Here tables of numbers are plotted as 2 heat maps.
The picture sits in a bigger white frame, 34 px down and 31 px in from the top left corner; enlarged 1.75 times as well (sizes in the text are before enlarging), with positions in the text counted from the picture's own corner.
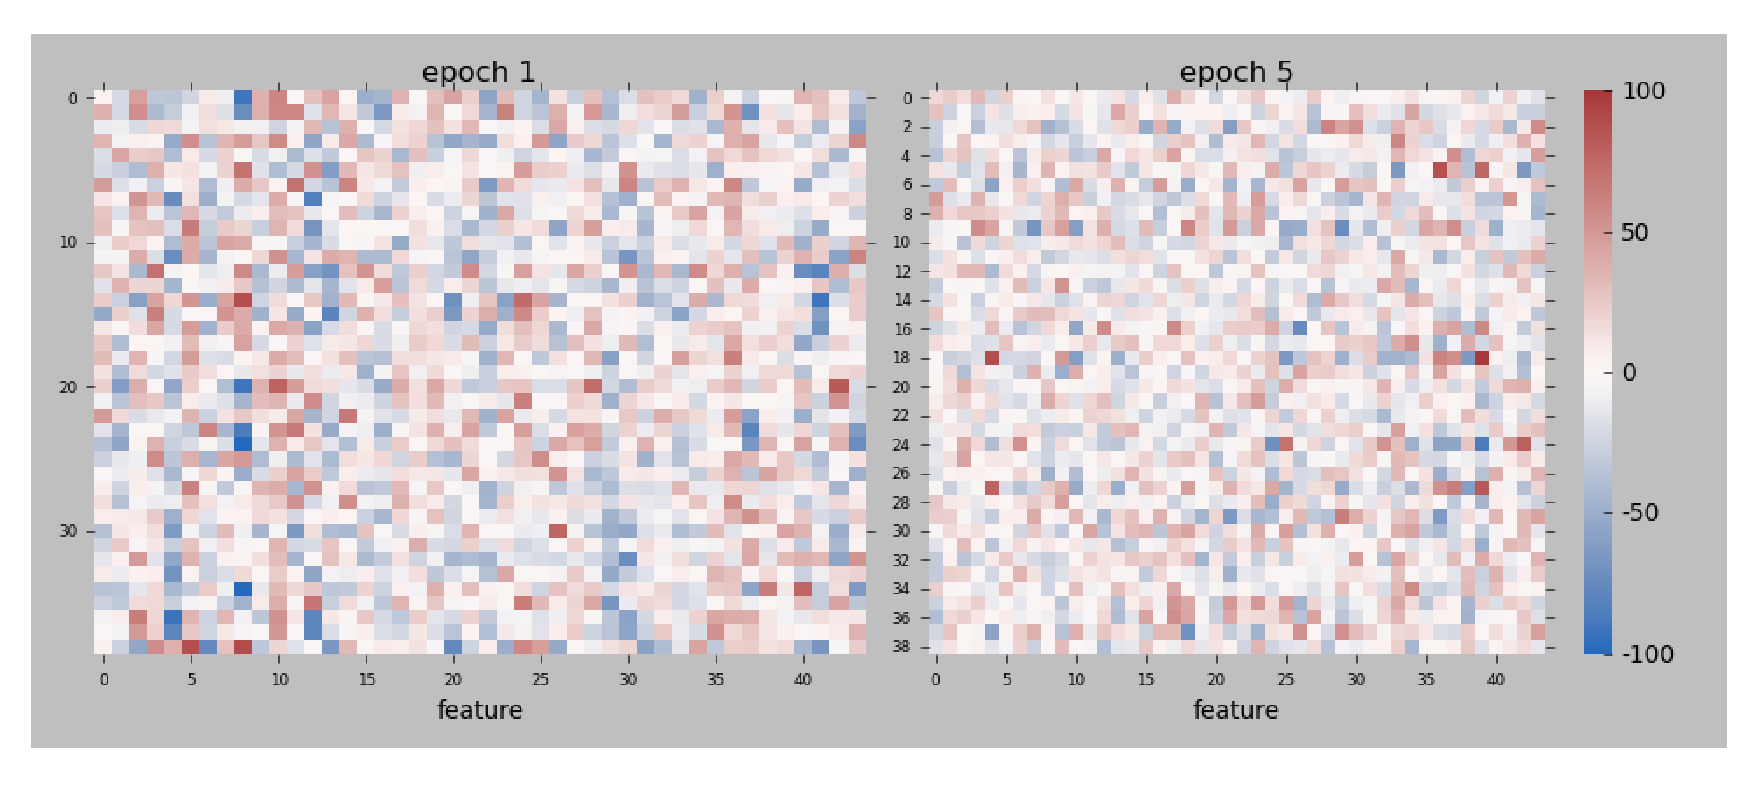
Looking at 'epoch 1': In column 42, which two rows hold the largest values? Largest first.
20, 21
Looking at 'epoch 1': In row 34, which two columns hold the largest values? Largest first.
40, 38
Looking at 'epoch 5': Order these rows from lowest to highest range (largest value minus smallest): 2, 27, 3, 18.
3, 2, 27, 18
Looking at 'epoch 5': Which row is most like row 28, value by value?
15
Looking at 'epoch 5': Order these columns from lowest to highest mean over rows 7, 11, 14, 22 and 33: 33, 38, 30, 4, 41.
4, 30, 41, 33, 38
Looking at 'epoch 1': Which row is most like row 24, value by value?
34
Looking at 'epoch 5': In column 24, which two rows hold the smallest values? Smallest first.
24, 28
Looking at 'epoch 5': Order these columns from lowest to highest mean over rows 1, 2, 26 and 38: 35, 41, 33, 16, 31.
41, 31, 35, 16, 33
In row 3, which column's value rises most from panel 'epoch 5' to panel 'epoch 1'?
10
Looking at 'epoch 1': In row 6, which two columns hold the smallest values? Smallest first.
22, 40
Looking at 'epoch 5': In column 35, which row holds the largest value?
9
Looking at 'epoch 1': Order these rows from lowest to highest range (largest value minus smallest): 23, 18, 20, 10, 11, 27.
10, 27, 18, 11, 23, 20
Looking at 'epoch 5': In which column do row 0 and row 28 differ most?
17
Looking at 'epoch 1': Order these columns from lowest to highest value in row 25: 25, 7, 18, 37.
18, 37, 7, 25
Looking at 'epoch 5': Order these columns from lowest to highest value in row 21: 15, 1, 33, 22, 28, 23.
33, 15, 28, 1, 22, 23
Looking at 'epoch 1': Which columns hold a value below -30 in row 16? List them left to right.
6, 12, 22, 26, 41
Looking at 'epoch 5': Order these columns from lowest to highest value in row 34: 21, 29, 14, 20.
21, 20, 14, 29
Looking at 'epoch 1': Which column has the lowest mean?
4
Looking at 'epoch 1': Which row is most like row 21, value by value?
35
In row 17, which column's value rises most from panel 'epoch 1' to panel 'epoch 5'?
40
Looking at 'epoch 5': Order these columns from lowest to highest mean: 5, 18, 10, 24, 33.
24, 10, 5, 18, 33
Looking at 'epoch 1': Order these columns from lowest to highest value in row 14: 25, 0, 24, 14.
0, 14, 25, 24
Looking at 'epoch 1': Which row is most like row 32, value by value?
11
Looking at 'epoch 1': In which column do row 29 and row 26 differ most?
37
